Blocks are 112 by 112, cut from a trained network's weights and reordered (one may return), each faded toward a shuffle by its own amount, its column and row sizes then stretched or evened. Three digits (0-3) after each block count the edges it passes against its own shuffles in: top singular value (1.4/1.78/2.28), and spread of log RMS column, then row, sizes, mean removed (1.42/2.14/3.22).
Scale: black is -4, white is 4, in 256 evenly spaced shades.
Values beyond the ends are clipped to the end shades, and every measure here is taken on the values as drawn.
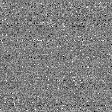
1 1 2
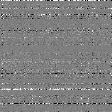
3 1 3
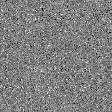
1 0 1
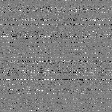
2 0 3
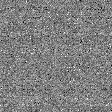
1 0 1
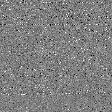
0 0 2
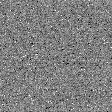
0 0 0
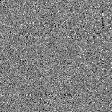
2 0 1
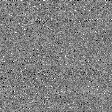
0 0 2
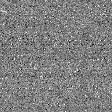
1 0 1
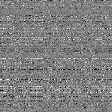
3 0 3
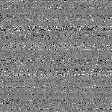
2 0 3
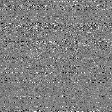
0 1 3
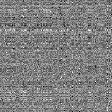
3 2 1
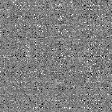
1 2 2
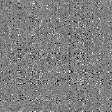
1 2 2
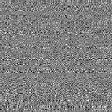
3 0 3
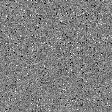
0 1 1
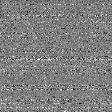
1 0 3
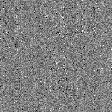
2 1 0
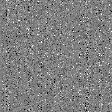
0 2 0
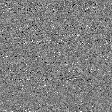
0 0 2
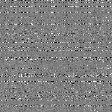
3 1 3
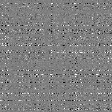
1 2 3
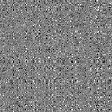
3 2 2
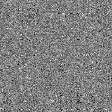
1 1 1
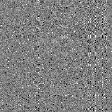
2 2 1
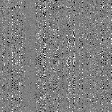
2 3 1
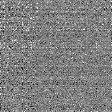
2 2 1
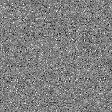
1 0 1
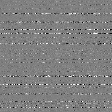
2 0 3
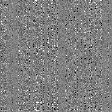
0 3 1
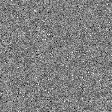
0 1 1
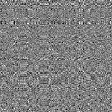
3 1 2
